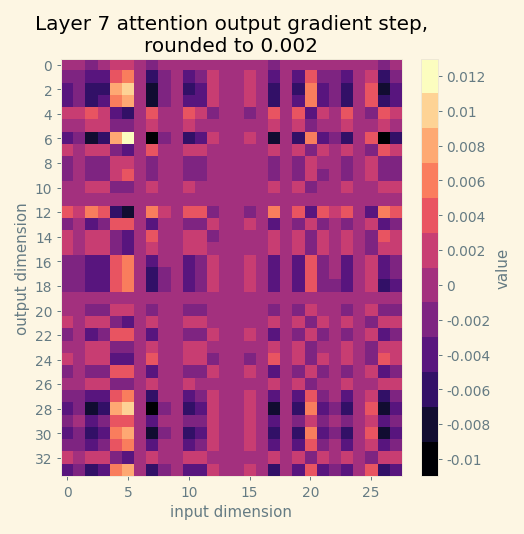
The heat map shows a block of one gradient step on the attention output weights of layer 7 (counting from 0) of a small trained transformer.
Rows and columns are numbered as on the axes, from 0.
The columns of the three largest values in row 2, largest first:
5, 4, 20
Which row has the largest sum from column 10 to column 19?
12
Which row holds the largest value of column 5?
6
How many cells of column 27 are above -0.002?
15
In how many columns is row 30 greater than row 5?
6
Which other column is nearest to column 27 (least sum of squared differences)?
11
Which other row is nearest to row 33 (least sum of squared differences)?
3
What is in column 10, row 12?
0.004
